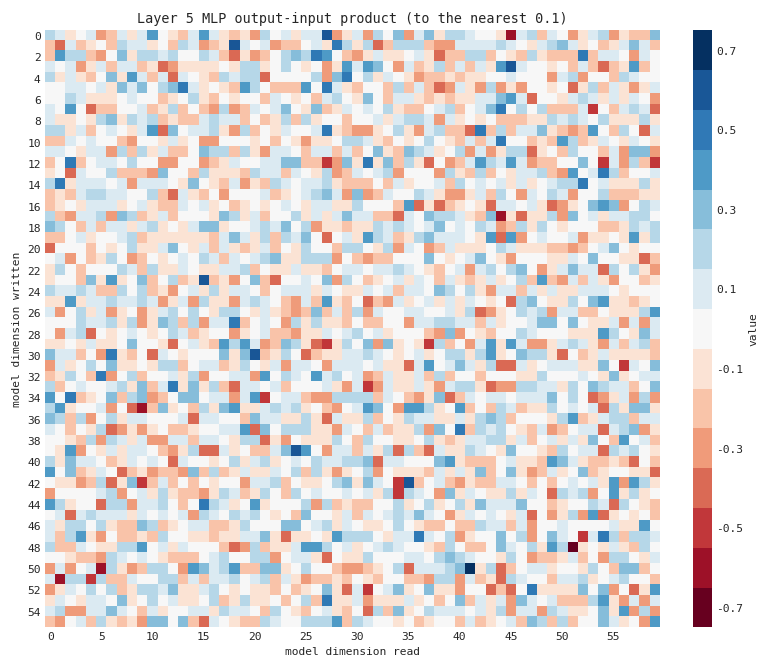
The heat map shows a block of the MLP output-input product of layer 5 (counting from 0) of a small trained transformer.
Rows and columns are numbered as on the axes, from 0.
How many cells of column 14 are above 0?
20
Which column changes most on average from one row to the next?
27
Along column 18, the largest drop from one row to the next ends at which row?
2
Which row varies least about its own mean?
24
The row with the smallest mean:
41
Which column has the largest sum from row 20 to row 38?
51
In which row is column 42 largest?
9
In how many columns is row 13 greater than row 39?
26
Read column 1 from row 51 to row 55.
-0.6 -0.1 0.1 0.2 -0.3
